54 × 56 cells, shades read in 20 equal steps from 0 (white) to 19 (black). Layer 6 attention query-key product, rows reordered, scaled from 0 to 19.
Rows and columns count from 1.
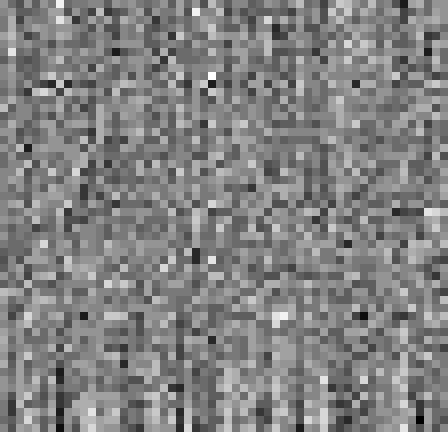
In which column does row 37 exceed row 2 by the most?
25
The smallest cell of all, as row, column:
10, 27
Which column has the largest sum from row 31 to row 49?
23
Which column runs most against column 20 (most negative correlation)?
2
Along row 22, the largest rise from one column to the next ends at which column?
11
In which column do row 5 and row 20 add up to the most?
54
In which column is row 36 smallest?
14
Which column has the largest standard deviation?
8
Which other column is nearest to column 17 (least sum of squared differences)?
47
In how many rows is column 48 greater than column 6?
25
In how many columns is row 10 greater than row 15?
28
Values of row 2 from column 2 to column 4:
8 12 12
